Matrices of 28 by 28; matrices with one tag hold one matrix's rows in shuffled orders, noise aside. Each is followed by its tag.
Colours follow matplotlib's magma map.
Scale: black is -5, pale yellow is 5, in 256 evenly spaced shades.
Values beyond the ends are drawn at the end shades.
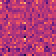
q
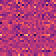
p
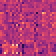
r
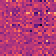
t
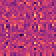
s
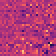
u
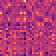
q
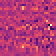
u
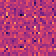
s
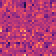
q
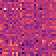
r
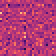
q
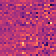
u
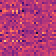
r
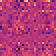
p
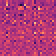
s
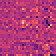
u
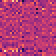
r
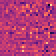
u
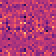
q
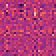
s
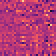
u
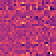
u
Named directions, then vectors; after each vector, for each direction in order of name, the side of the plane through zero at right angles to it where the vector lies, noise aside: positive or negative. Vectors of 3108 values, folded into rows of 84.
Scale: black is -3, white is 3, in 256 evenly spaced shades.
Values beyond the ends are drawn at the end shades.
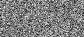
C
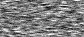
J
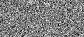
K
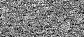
positive, negative, negative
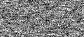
negative, positive, negative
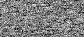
positive, negative, negative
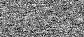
positive, negative, negative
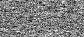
positive, positive, positive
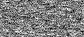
negative, positive, negative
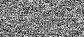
positive, negative, positive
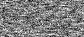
negative, positive, negative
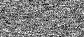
negative, positive, negative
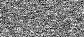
negative, positive, positive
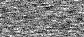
negative, positive, positive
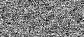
negative, positive, negative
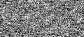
positive, negative, positive
